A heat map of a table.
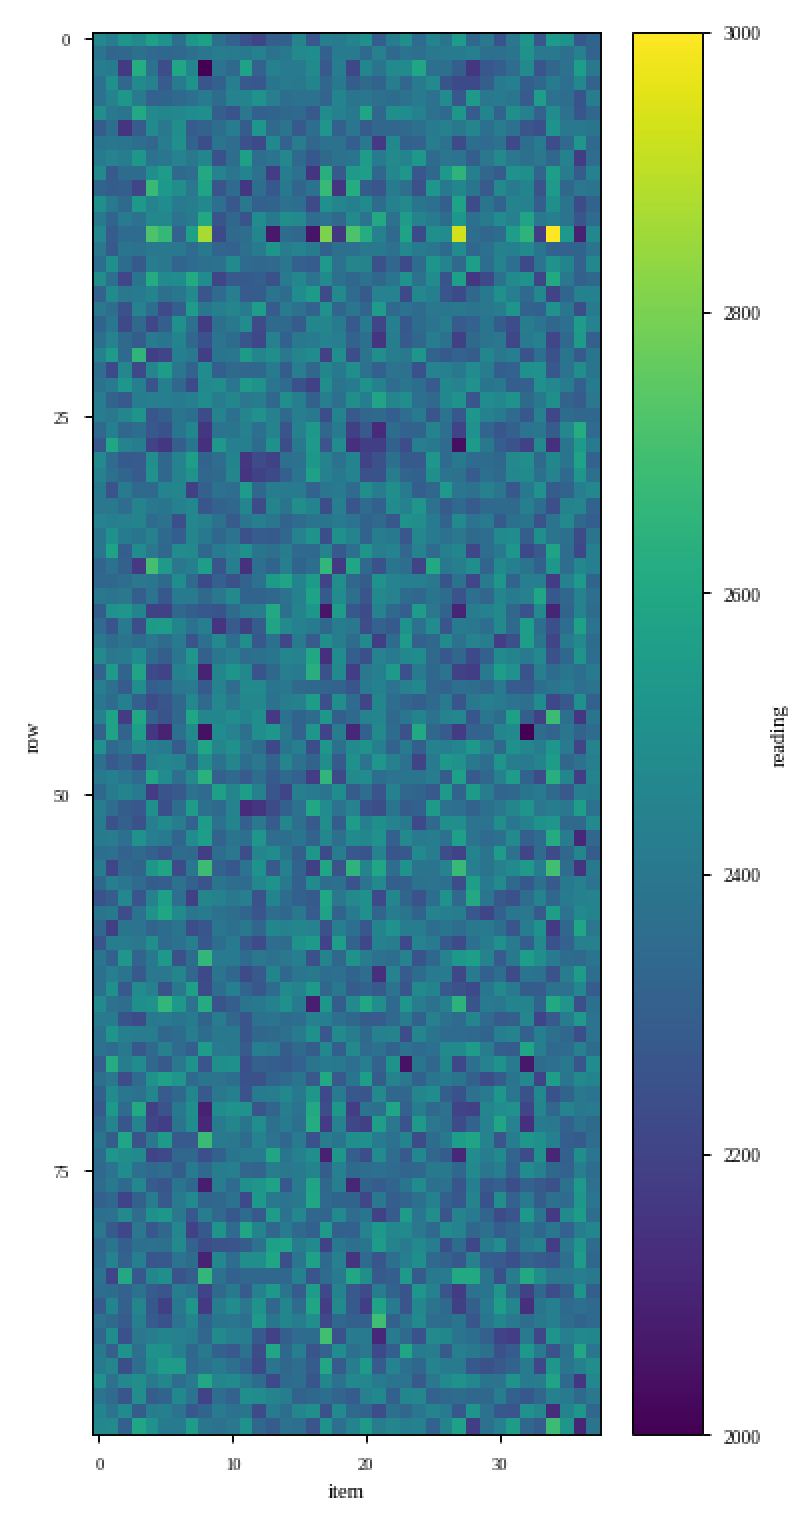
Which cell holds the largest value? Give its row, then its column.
13, 34
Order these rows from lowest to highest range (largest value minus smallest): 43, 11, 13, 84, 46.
43, 11, 84, 46, 13
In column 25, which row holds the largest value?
35
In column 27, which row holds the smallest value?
27
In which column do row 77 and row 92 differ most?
36
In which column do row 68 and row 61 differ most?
32
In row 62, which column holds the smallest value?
21
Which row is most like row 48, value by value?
52
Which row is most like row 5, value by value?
11
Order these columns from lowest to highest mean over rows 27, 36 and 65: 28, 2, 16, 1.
2, 28, 1, 16
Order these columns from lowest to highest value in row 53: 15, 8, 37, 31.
37, 15, 31, 8
